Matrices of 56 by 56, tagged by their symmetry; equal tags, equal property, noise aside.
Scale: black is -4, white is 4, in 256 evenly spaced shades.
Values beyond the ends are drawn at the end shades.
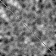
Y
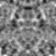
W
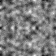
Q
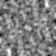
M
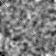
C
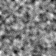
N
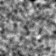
C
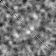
Y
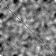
Y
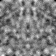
W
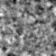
N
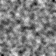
M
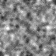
M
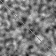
Y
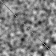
Y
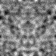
W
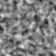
N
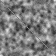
M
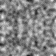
Q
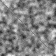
C
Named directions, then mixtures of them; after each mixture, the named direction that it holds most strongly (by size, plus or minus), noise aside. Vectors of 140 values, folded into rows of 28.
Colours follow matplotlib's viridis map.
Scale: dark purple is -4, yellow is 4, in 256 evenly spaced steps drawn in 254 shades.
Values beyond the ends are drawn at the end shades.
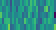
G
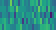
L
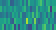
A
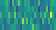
L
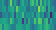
L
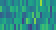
A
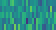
A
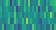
L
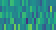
A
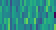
G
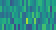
A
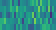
L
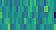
G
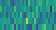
A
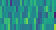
G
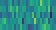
L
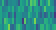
G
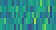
A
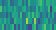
A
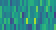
A
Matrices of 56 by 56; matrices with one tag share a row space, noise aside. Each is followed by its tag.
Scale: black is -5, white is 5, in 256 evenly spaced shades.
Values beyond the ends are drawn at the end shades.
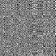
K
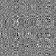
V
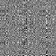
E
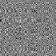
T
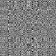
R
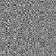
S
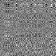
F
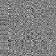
R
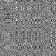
F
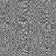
E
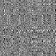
K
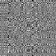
R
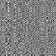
S
